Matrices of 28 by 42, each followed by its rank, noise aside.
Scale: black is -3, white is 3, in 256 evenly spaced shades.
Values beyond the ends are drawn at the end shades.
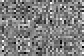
five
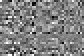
five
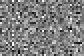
six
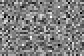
eight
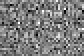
eight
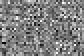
six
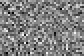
eight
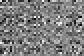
five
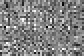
six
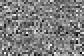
eight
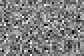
eight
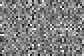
five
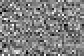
seven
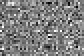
six
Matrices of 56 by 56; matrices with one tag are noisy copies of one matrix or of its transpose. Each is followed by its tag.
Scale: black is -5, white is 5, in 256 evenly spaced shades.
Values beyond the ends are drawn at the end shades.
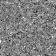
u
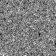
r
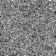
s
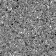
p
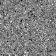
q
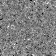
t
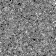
r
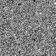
r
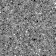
r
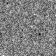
r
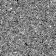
p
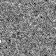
u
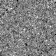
p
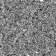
u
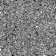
s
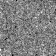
s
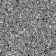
p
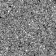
p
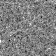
u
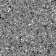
p
